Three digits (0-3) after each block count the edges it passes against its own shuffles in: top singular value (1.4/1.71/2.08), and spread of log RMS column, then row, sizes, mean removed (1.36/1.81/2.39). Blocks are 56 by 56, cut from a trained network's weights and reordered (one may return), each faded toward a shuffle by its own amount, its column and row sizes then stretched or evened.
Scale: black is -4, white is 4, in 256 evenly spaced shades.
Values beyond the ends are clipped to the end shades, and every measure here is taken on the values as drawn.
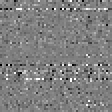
1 1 3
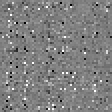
0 2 2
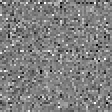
1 1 2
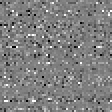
0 1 3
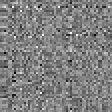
3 2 2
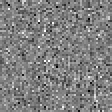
0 1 0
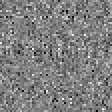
1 0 1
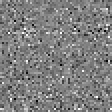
0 1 1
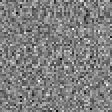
2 0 0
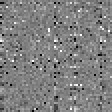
2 2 2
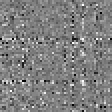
2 3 2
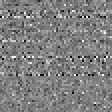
2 0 3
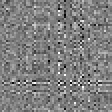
3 3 1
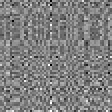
3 1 2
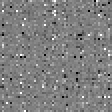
0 2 2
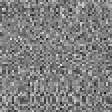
3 1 1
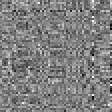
3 1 1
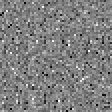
1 0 0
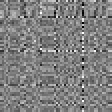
3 2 2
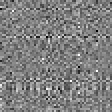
3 1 2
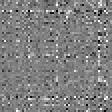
2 3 3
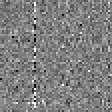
2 2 0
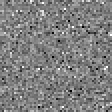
0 0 2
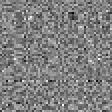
3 0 2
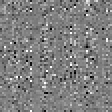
1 3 2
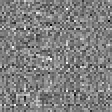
3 1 2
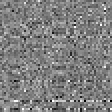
3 1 2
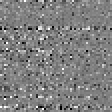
2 2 3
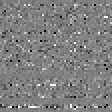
1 1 3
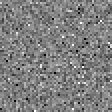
1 0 0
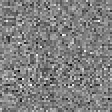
2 0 1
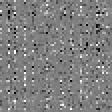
0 3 2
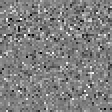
0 0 2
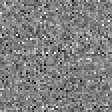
0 0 2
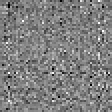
2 2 1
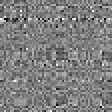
3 1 3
